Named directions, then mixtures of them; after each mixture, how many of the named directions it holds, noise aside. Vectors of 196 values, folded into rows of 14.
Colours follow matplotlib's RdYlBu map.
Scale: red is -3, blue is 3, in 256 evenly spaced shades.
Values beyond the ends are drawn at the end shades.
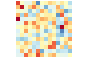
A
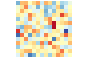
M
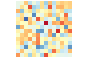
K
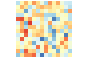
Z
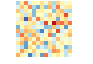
two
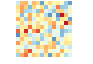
three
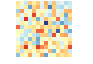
one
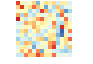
one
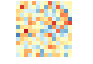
four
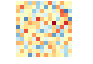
three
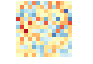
three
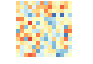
three
